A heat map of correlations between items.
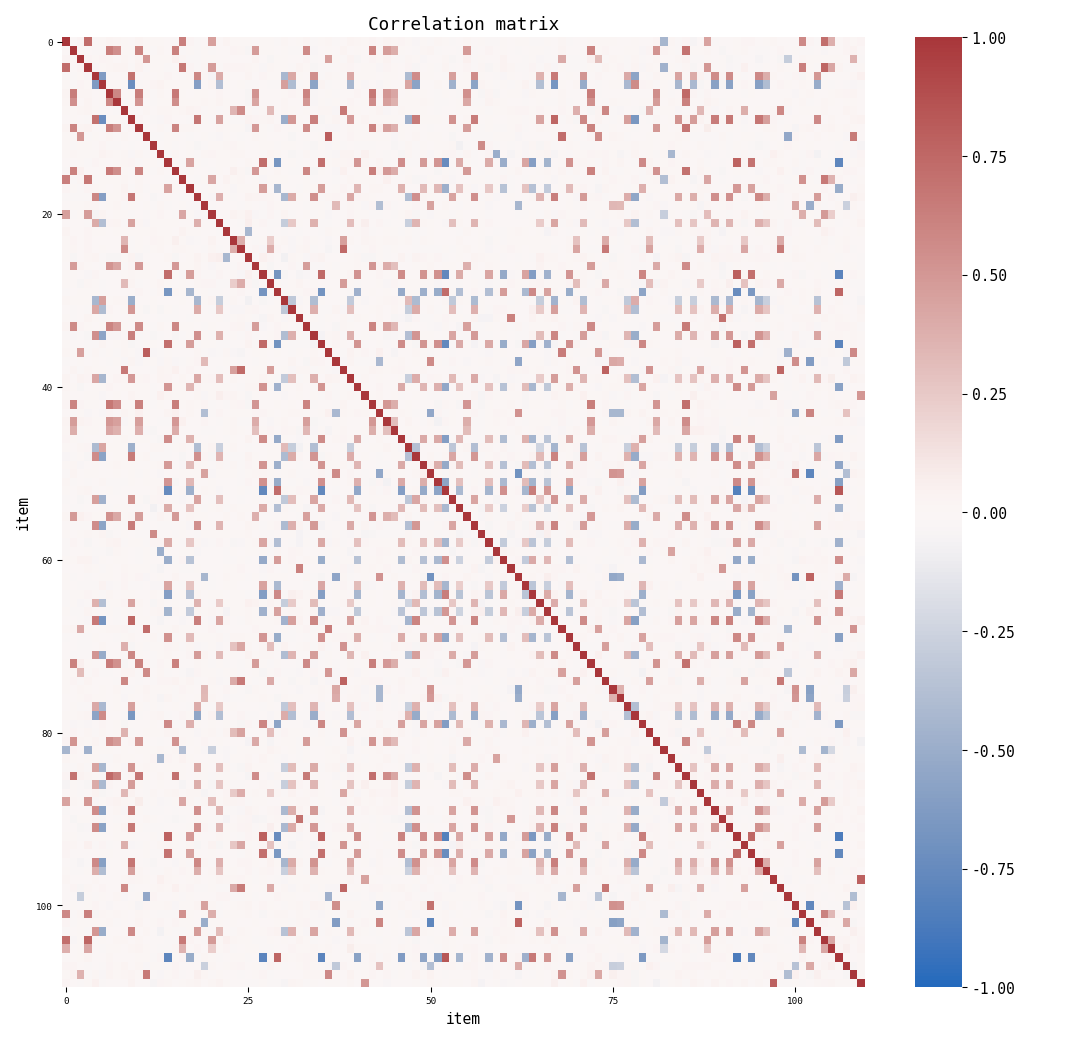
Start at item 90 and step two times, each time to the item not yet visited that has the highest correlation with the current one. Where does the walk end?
61
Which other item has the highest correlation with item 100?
50
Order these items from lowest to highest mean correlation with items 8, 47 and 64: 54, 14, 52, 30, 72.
14, 54, 72, 30, 52
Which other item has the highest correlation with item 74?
38
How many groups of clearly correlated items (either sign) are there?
12
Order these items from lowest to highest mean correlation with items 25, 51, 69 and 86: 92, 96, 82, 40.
82, 96, 40, 92
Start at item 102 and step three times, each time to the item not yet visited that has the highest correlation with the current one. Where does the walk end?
107
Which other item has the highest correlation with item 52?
106
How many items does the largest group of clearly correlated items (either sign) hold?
25
